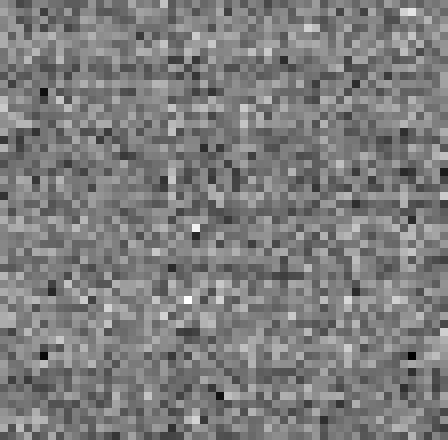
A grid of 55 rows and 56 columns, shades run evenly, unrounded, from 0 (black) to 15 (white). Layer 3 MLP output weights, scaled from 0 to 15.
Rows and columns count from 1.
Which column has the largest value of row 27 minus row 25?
1
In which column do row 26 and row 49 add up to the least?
27
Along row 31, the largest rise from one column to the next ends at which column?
17
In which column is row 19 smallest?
26
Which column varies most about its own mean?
52
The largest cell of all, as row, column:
38, 24
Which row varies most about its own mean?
45
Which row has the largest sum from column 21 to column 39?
14
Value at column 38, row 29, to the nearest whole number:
5
